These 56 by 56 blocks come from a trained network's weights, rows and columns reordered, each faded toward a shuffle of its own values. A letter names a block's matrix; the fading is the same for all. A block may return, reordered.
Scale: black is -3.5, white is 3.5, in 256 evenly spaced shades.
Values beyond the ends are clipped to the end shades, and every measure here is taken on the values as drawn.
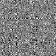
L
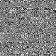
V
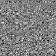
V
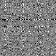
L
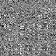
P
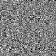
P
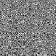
P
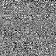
P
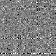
L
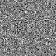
P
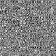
P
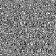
P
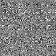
V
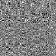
L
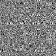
P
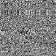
V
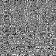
V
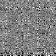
L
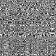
V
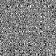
P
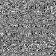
V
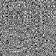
P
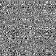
V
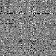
L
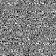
V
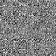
P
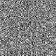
P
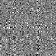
L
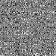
V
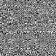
P
